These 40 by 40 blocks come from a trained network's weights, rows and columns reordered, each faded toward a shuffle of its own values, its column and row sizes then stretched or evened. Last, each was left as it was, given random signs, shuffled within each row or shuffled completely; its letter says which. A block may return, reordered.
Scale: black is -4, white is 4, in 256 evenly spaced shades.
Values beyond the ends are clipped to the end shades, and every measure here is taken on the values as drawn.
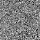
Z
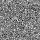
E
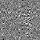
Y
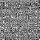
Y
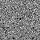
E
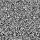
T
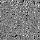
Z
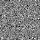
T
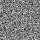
T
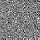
Y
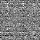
Y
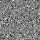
T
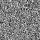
E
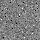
E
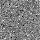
E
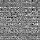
Y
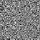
Y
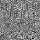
Y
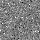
E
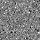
T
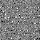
T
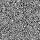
E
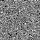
T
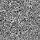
Z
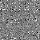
Z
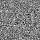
T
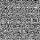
Y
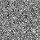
Z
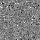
T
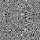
Y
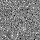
E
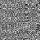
Y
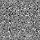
Z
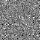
Z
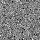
E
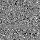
T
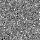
E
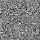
T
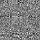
Y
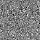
Z
